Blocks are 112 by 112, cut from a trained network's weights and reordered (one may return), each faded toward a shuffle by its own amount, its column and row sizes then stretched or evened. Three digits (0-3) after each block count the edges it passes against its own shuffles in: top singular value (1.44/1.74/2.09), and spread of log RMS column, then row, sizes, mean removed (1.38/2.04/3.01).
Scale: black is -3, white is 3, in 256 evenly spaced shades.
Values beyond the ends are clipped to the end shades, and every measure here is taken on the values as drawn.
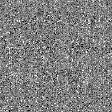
0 1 2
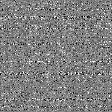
0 0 3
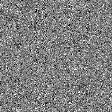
0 2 1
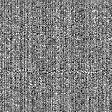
3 0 2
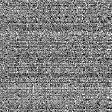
3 2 1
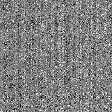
1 1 1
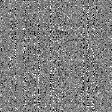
0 3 0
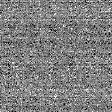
2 2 1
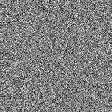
2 0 0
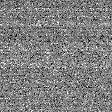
1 0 1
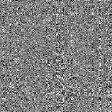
1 3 2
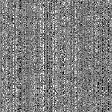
3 3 1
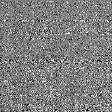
0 1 3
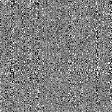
2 3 2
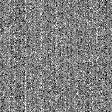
1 2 0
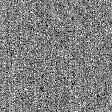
0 0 0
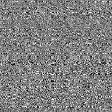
2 0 3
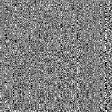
3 3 1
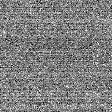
2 1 0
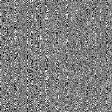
2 3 0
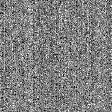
1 1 0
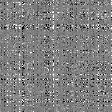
2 3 3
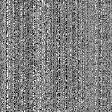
3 3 0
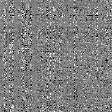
0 3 2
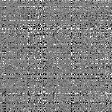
2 3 3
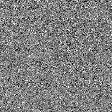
0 1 2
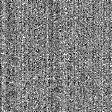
2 1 1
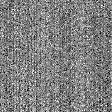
2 0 1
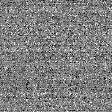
1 1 1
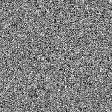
1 0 0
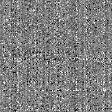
1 2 2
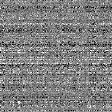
3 2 3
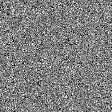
0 1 1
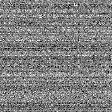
3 1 2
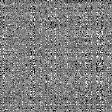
2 3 1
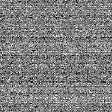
3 2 2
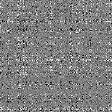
1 3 3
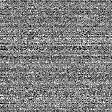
3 1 2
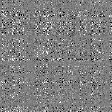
0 3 3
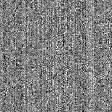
2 2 0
